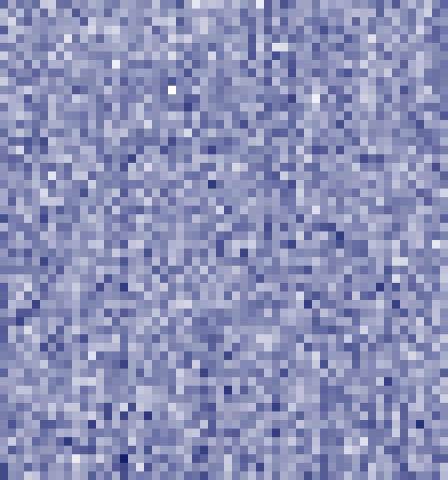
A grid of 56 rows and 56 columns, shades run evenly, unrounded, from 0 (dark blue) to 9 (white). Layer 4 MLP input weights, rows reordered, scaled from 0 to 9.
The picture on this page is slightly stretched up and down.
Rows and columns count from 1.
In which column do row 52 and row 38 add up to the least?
9
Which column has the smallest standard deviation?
42
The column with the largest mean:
10
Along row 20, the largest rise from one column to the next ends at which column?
17
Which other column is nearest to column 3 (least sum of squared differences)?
45
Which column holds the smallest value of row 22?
27
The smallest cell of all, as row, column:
54, 16
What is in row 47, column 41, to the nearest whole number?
3
